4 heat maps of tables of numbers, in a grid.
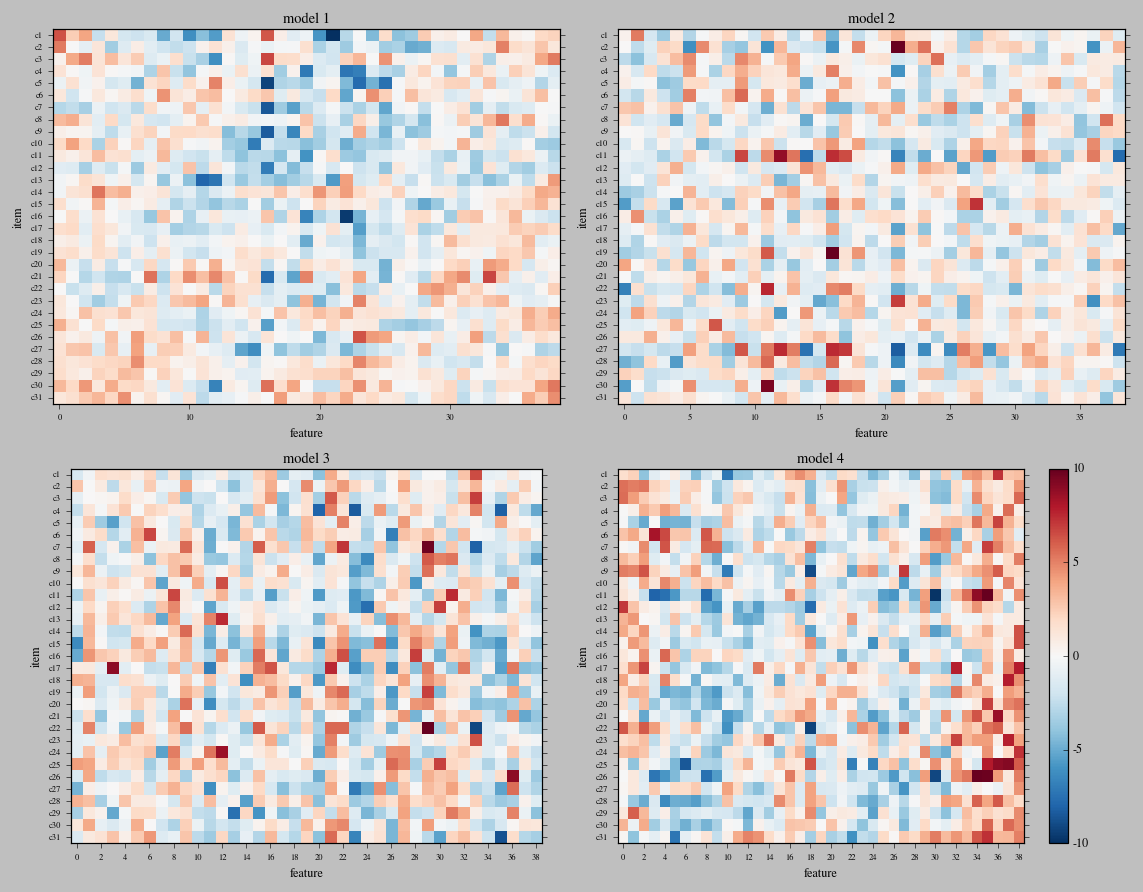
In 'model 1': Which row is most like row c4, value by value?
c16
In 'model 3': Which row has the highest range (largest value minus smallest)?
c22
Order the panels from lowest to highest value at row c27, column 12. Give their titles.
model 4, model 1, model 3, model 2
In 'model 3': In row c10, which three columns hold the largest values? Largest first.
12, 36, 10
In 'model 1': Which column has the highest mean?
0
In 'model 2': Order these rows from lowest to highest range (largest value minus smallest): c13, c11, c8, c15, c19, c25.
c13, c25, c8, c15, c19, c11
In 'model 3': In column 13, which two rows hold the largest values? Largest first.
c9, c18
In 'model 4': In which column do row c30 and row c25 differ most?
12
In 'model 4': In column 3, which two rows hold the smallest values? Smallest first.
c11, c26
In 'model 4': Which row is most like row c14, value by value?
c8
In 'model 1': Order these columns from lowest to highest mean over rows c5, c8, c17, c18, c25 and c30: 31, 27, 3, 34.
27, 31, 3, 34
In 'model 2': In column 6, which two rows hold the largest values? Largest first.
c2, c21
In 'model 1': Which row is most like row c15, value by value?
c25
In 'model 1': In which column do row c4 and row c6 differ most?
23
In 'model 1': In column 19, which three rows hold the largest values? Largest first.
c21, c23, c8
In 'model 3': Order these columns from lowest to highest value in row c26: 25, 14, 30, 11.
14, 25, 11, 30
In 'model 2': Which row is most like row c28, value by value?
c15
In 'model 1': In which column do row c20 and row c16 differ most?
22
